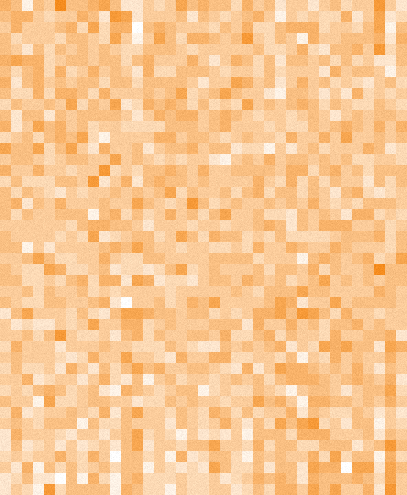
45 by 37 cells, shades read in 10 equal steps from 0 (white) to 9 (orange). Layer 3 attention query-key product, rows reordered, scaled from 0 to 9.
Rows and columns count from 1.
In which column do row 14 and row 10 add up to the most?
7
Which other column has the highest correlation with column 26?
29
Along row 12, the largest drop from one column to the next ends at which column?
2
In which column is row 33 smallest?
28
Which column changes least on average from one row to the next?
34
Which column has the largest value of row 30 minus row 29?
9
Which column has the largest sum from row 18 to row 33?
13
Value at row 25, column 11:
2
